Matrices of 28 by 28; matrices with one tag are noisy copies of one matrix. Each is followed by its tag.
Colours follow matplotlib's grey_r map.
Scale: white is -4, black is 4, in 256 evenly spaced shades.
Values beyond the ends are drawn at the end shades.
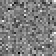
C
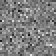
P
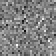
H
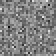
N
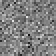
P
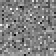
N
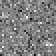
P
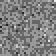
H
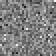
H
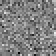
C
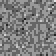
H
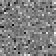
C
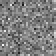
C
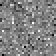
P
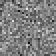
P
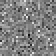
P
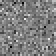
C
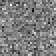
C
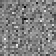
H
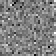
C
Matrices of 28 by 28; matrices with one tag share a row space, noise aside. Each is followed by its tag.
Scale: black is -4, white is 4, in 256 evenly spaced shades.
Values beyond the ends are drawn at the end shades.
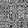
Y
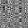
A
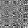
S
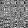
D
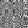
S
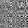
Y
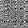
D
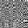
S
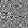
A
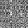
Y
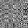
S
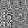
A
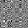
A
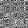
D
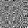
S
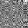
S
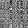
Y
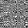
D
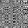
S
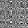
Y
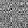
Y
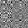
A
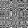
Y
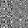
A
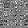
D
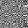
S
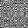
D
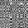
Y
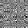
D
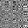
S
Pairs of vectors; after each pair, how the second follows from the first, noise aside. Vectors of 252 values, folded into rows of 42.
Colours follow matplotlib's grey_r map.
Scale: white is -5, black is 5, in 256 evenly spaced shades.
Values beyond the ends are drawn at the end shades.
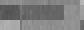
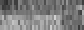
wrapped around, negated.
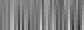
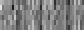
wrapped around, negated.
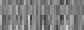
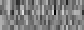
reversed, negated.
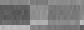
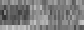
copied.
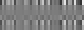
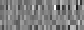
wrapped around, negated.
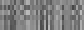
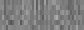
reversed, shrunk.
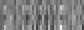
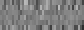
wrapped around, partly zeroed.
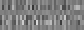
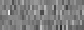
wrapped around, partly zeroed.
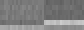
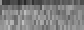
wrapped around, negated.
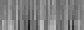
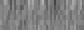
reversed, shrunk.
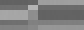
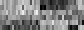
wrapped around, negated, scaled up.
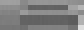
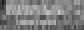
reversed, negated.
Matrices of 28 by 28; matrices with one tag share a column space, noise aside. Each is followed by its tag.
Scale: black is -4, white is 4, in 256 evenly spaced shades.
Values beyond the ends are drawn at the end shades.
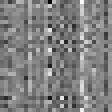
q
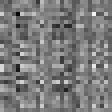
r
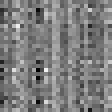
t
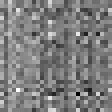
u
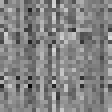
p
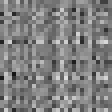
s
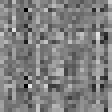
p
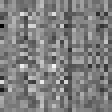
r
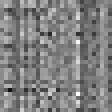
u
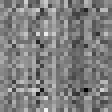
u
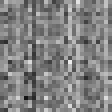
s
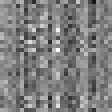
q
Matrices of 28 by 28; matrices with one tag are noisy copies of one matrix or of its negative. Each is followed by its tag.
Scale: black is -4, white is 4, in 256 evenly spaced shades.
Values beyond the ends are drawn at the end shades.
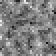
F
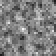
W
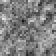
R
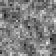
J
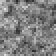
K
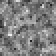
F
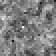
R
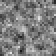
W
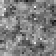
K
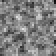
W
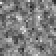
W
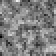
F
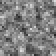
W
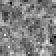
J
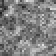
K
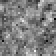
R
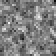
W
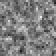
W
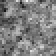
K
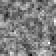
J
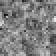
J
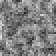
F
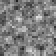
W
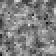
F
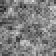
K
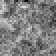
K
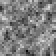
R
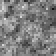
K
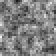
F
